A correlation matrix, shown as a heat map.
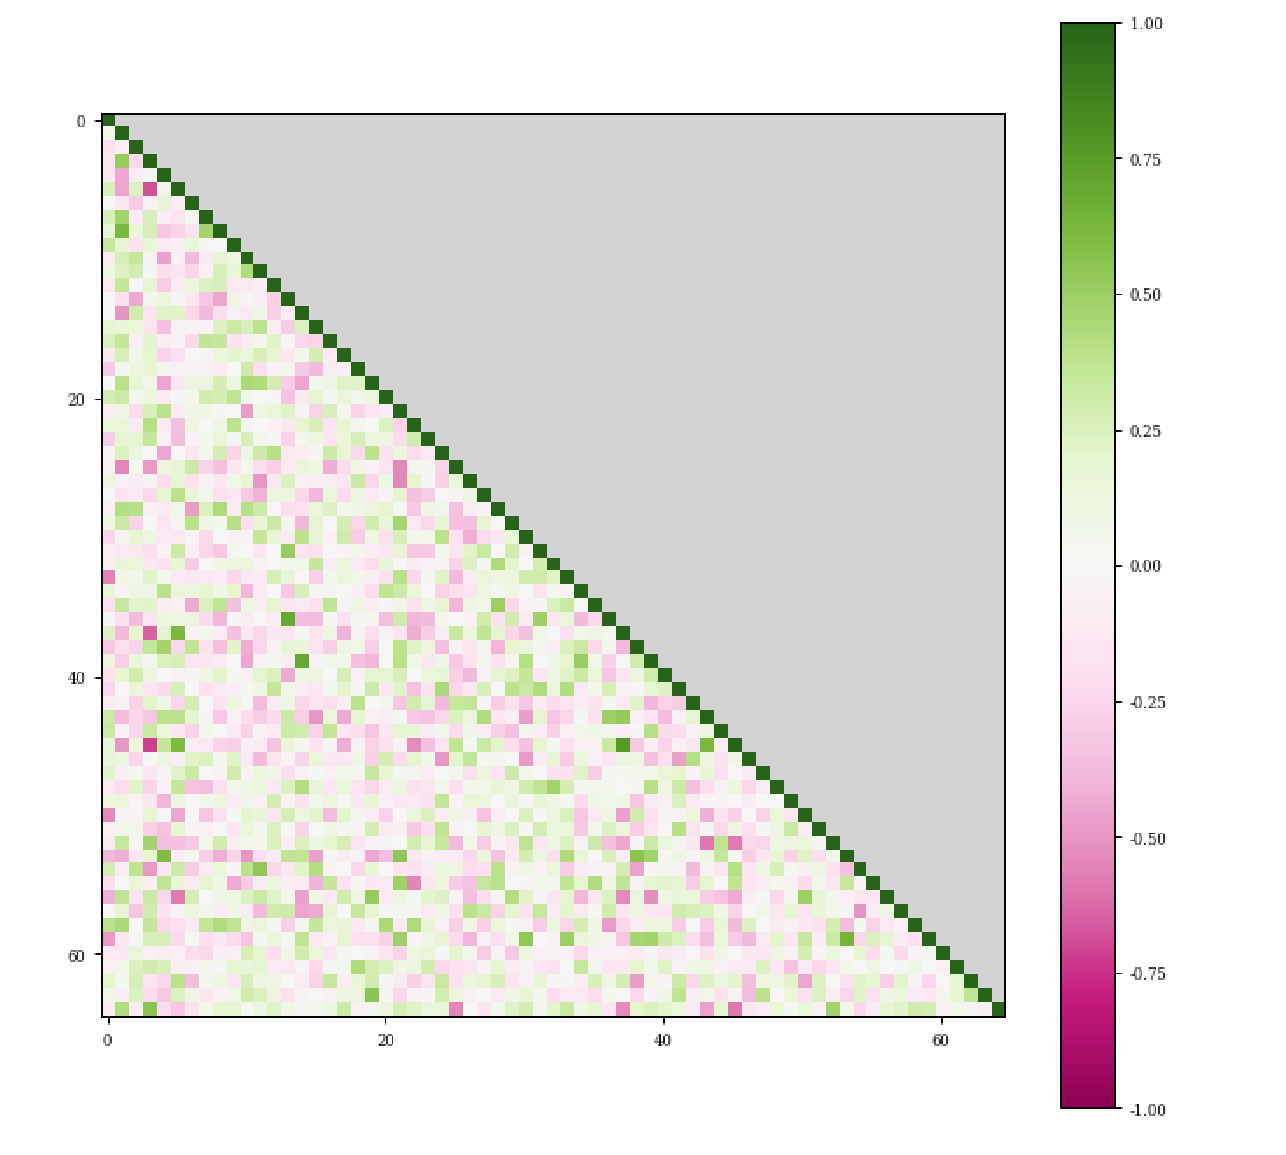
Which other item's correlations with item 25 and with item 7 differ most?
1
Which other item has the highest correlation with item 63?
19
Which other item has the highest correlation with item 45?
37
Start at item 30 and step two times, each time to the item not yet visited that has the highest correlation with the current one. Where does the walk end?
53
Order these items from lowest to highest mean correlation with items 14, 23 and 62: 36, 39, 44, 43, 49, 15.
36, 43, 49, 15, 44, 39
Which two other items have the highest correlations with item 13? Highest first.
36, 31
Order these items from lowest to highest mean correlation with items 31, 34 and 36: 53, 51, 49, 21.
49, 51, 53, 21
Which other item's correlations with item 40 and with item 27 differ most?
43
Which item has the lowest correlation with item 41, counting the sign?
46
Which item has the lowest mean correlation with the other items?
25
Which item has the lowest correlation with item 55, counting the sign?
22
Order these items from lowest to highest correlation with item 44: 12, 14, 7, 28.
28, 12, 7, 14
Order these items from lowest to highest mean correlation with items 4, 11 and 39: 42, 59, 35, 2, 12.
42, 12, 35, 2, 59
